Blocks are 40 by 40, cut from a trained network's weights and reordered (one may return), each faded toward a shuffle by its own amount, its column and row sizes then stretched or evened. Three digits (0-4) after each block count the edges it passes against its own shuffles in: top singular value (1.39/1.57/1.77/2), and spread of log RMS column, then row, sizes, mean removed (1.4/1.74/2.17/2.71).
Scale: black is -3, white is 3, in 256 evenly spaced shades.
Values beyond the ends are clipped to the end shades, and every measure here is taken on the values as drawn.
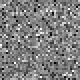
1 0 0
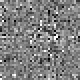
0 3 2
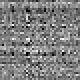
3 3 1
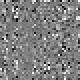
1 4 2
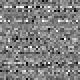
0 0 4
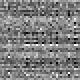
4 3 1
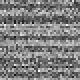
4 0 0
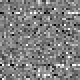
1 0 3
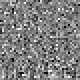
0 0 1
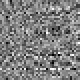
4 1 2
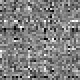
1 3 3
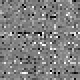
1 2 3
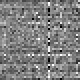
2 3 0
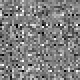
0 2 3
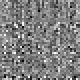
2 2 3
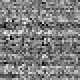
3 2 2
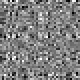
4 1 3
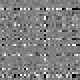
4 2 4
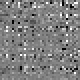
0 3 4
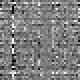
2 4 0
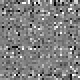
0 2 3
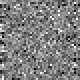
1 1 0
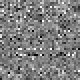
0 2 3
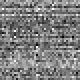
3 0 0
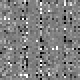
2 4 2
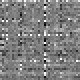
2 3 2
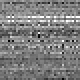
4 0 4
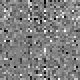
1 3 2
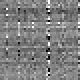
3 3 0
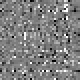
2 3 2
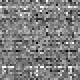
2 1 2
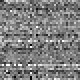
3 0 3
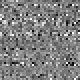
0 0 4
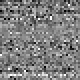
1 1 3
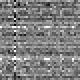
4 2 2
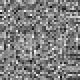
3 1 0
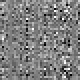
0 4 0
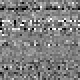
1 0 4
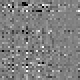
1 3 3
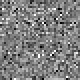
0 0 2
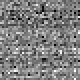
2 3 1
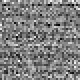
1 0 1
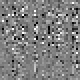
1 4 2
